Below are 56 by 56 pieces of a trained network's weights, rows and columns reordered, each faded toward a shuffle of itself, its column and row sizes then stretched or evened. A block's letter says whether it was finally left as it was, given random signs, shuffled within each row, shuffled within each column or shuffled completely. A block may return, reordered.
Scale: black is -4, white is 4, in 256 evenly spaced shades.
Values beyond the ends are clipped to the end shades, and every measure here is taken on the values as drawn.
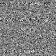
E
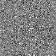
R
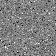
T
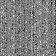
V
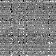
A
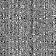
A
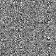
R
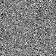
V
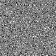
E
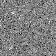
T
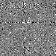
R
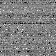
E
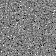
T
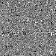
R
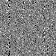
V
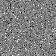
T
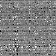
A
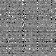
A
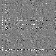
R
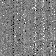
V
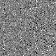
V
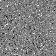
T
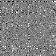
R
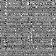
A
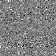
E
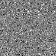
E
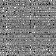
A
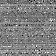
E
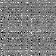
A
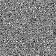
E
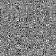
A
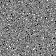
T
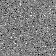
T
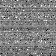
E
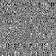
A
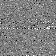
E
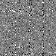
R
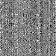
A
